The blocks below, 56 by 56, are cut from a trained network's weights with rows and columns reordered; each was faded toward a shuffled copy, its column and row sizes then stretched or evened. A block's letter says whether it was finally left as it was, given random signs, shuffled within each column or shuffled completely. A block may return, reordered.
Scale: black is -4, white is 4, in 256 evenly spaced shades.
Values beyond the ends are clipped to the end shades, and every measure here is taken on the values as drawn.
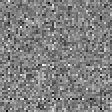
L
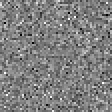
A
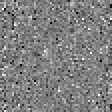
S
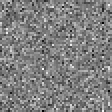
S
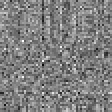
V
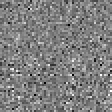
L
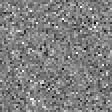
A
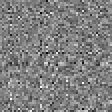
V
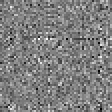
V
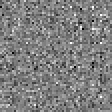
L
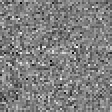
L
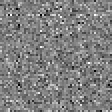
L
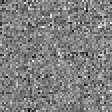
L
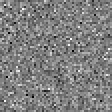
A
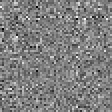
V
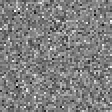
A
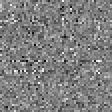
L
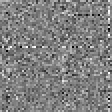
L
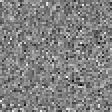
L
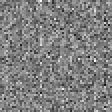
S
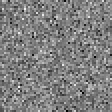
A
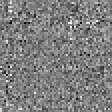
L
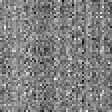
V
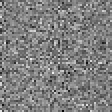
V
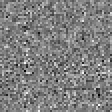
L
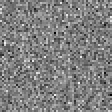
A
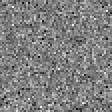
A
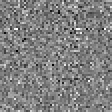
L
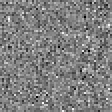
A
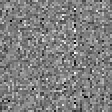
S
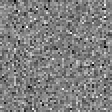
S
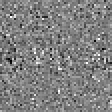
L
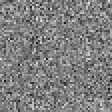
L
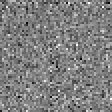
L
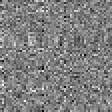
V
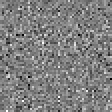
V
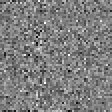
L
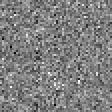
S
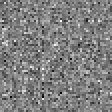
V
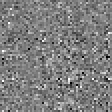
L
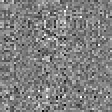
V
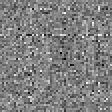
V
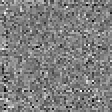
L
